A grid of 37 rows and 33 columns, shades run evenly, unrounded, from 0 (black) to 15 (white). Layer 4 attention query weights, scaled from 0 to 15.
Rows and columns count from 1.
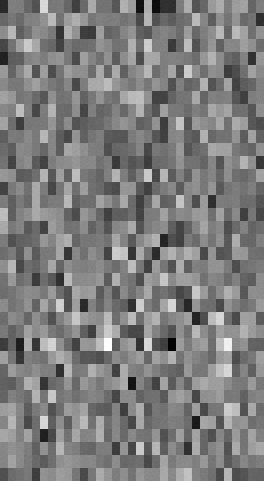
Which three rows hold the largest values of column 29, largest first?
27, 29, 32
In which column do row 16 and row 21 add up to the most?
23
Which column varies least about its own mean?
12
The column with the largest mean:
28
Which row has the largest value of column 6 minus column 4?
33
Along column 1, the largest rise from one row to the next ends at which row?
6
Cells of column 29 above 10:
6
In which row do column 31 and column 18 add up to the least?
17
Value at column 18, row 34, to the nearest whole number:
7
